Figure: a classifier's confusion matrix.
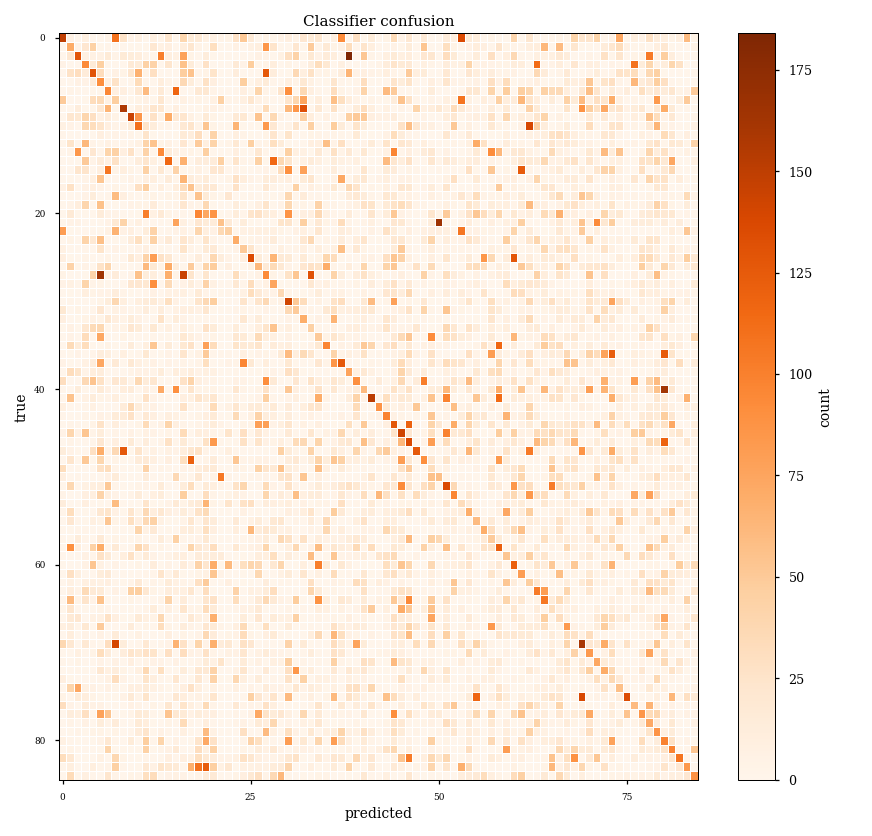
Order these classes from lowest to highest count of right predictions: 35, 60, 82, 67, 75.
67, 35, 82, 60, 75
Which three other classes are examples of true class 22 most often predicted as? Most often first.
53, 0, 7
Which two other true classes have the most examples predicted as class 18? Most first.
83, 20
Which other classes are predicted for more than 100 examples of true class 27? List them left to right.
5, 16, 33
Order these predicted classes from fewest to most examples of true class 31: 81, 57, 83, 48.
83, 81, 57, 48
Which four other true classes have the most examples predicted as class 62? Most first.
10, 47, 52, 19
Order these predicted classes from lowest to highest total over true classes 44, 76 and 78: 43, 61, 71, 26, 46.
43, 61, 71, 26, 46
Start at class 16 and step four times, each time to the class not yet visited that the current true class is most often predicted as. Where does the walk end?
51
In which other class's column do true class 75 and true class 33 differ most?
69
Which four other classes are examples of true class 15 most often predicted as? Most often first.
61, 6, 30, 32
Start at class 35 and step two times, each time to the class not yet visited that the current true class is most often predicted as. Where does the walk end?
1
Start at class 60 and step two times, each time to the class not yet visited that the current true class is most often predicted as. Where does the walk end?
49
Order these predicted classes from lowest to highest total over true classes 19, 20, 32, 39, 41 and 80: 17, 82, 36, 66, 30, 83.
82, 17, 83, 66, 36, 30
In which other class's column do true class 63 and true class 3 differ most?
76
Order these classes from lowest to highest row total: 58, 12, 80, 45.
12, 80, 45, 58
